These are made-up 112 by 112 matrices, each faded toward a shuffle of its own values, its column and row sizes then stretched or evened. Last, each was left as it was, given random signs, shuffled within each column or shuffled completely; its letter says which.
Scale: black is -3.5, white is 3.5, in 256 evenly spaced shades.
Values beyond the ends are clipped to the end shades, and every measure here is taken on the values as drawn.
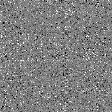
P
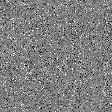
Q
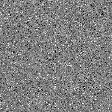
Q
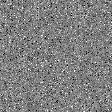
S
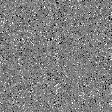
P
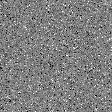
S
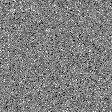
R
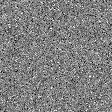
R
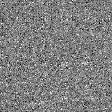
P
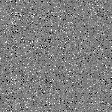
P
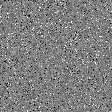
R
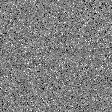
R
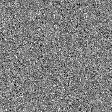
S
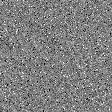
R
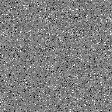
Q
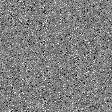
S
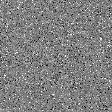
Q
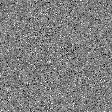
S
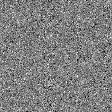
S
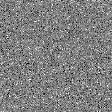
P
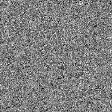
P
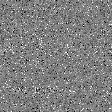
P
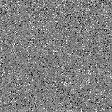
P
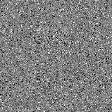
P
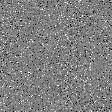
S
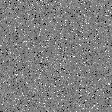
S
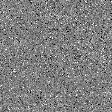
Q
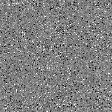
P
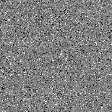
P
